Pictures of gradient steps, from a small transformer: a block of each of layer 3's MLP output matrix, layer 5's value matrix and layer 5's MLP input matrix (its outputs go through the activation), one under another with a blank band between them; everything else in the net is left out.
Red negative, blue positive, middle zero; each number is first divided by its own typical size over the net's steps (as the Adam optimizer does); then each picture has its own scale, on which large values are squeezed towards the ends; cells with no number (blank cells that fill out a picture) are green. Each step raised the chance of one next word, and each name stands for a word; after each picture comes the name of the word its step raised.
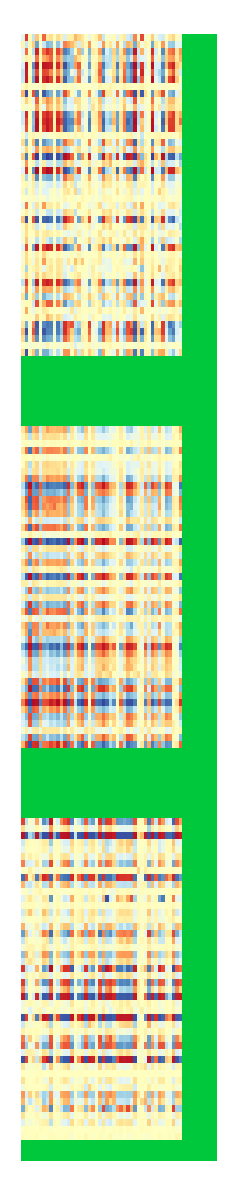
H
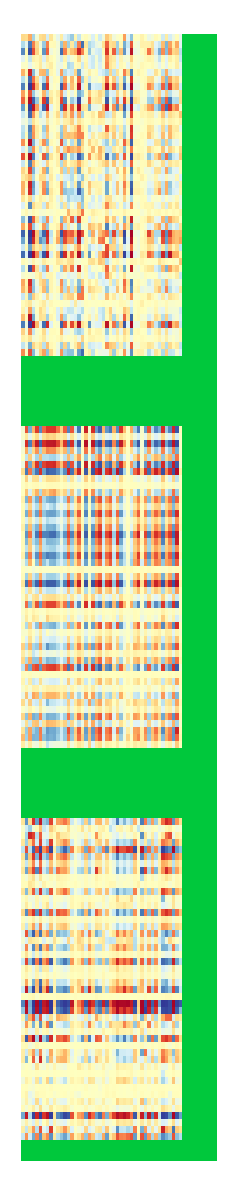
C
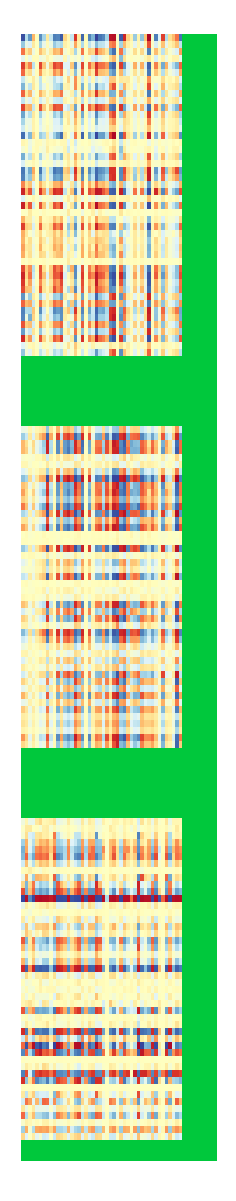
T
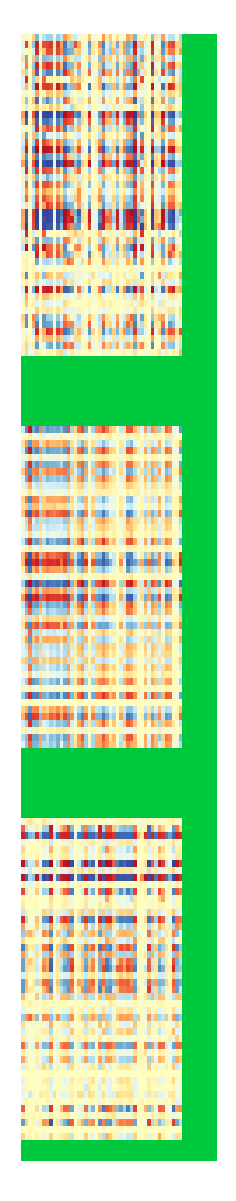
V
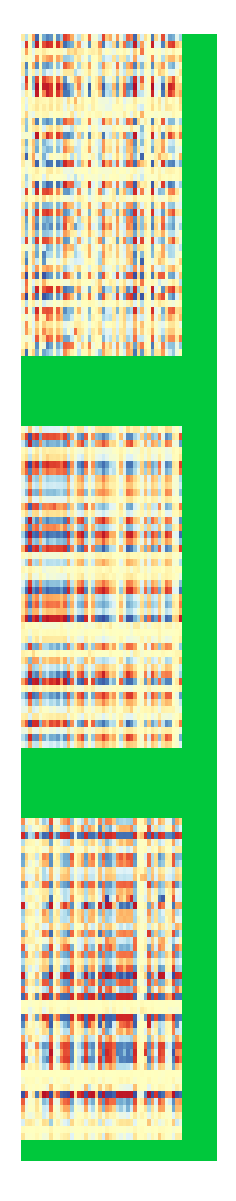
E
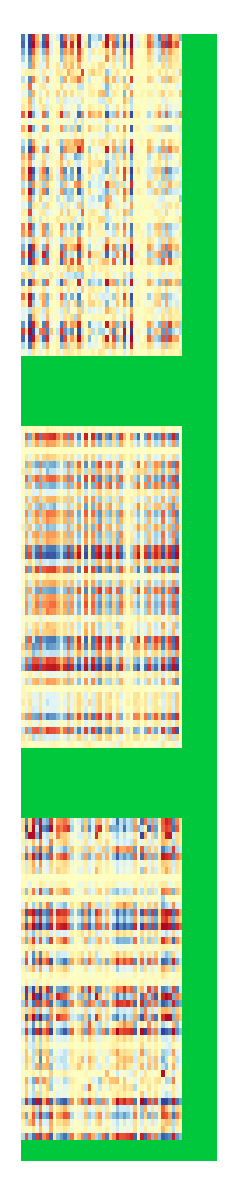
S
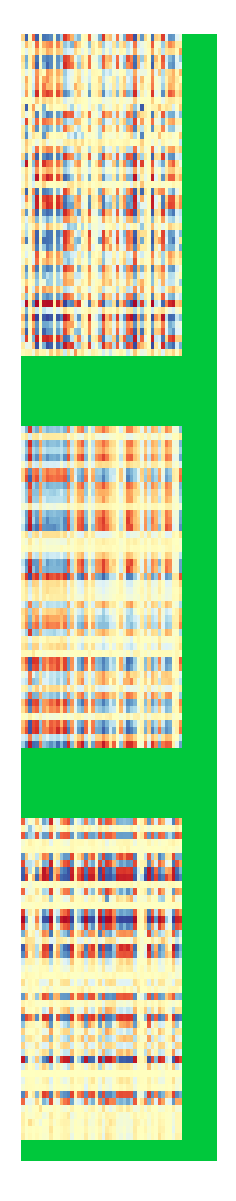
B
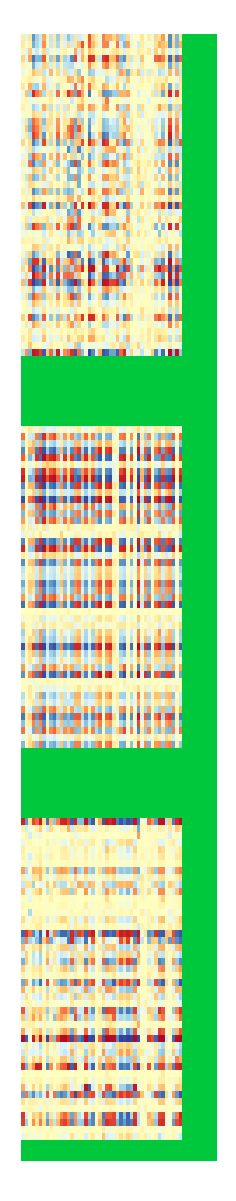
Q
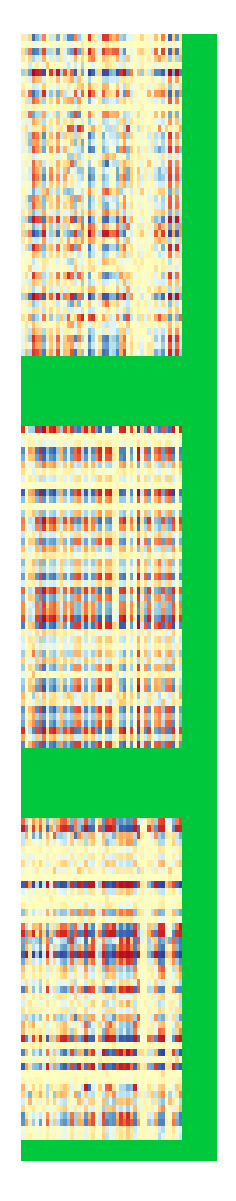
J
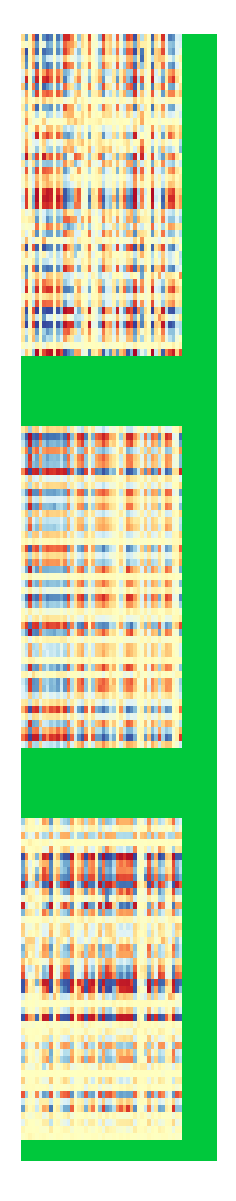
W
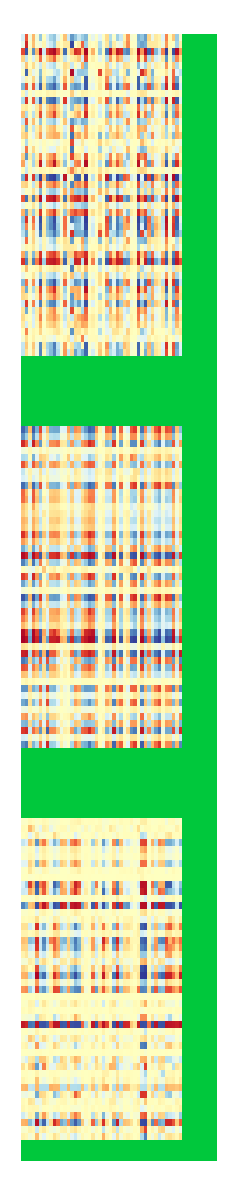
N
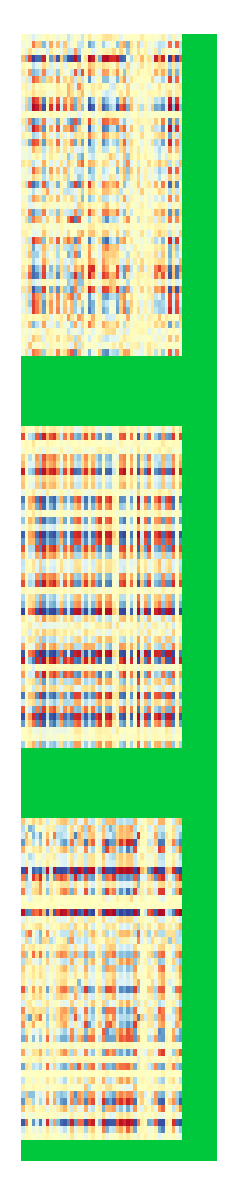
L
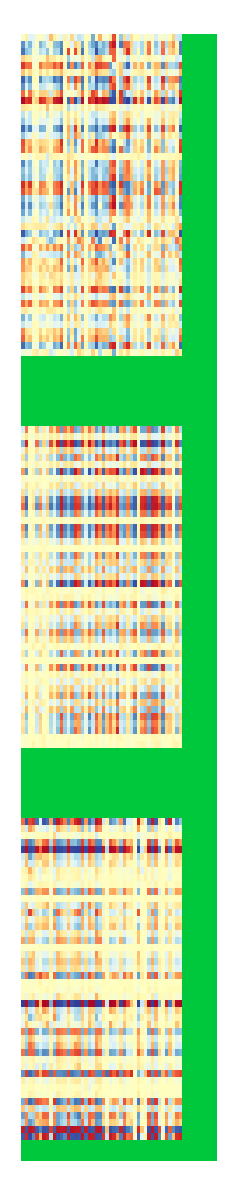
C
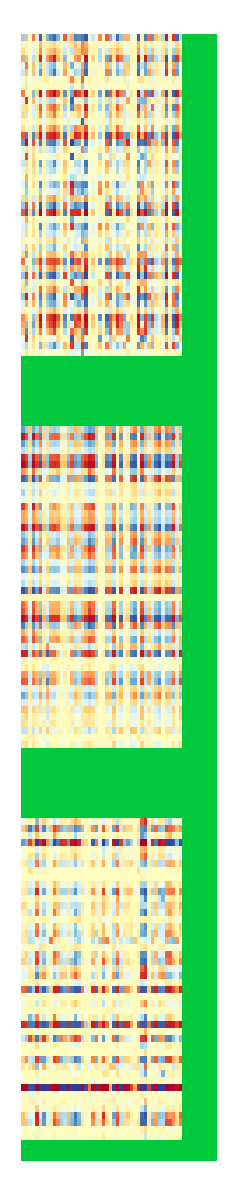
E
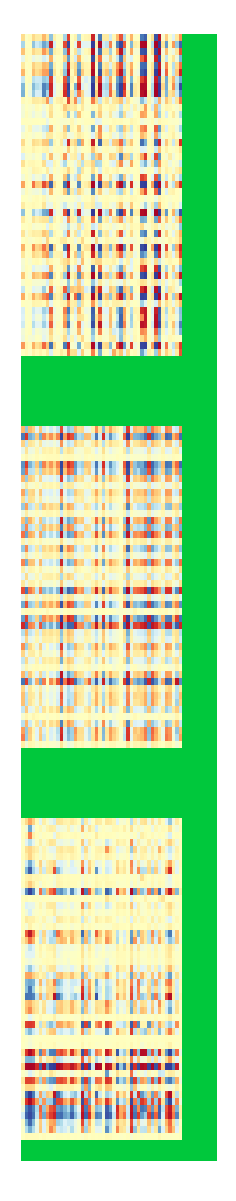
E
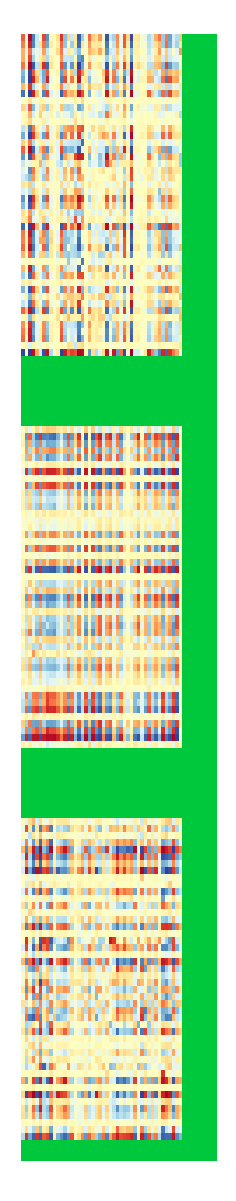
W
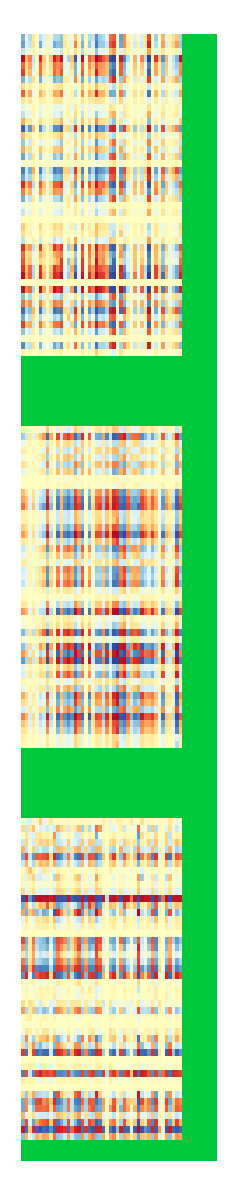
L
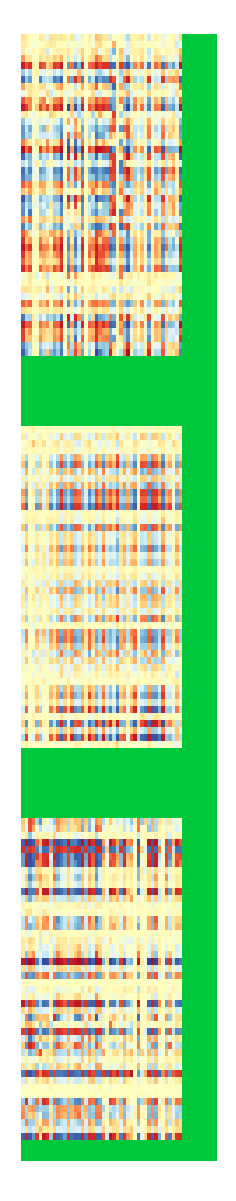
W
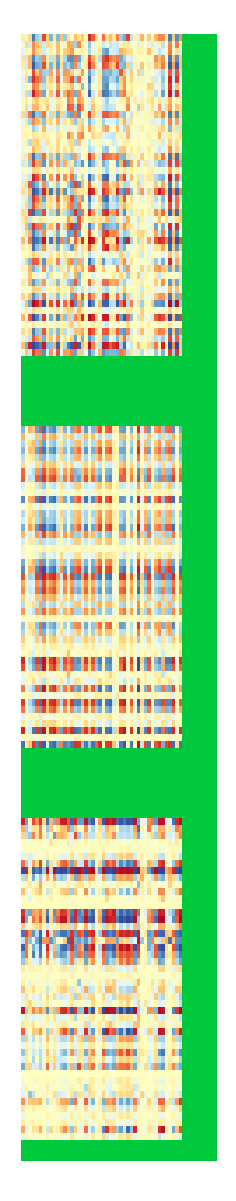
B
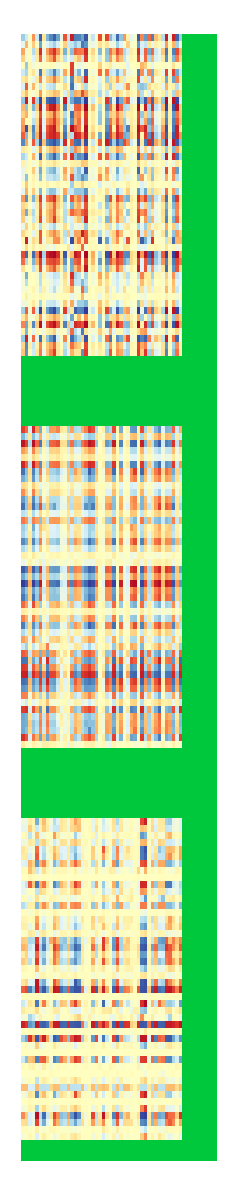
C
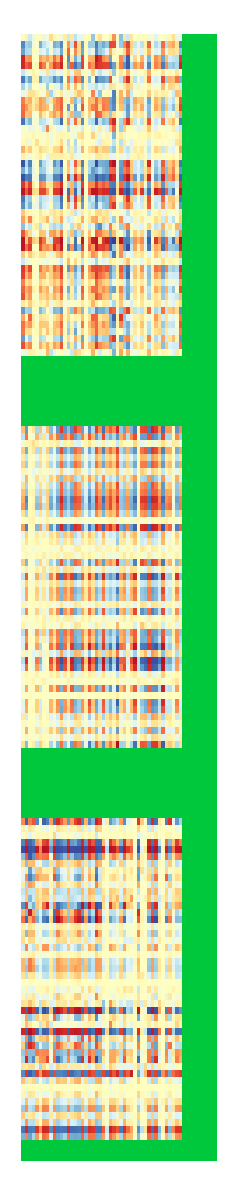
B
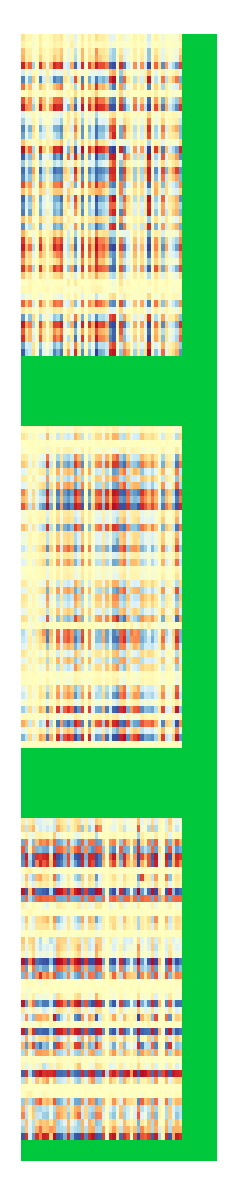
W
